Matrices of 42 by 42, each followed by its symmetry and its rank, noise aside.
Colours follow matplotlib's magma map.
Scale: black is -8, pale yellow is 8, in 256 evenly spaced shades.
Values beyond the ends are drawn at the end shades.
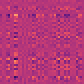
no symmetry, rank two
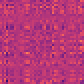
no symmetry, rank three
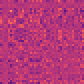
no symmetry, rank four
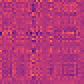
no symmetry, rank three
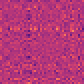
antisymmetric, rank four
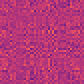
antisymmetric, rank four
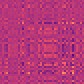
no symmetry, rank two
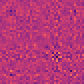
symmetric, rank four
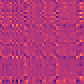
antisymmetric, rank two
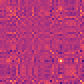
symmetric, rank three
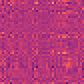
no symmetry, rank four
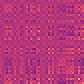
symmetric, rank two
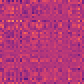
no symmetry, rank three
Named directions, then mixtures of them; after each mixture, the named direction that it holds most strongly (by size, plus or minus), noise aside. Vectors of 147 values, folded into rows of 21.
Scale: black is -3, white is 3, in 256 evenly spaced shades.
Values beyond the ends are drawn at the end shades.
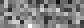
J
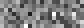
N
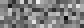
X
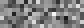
X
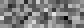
X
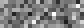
N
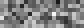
N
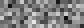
X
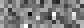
N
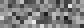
X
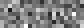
N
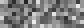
X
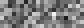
X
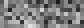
J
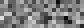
X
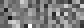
N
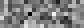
N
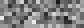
X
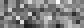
J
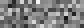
X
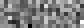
J
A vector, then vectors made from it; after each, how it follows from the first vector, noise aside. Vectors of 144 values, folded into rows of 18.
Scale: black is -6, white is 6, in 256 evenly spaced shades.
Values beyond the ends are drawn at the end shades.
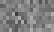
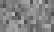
sign-scrambled.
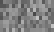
reversed, negated.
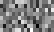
wrapped around, negated, scaled up.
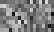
negated, scaled up.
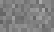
wrapped around, negated, shrunk.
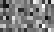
wrapped around, negated, scaled up.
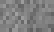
negated, shrunk.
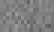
negated, shrunk.
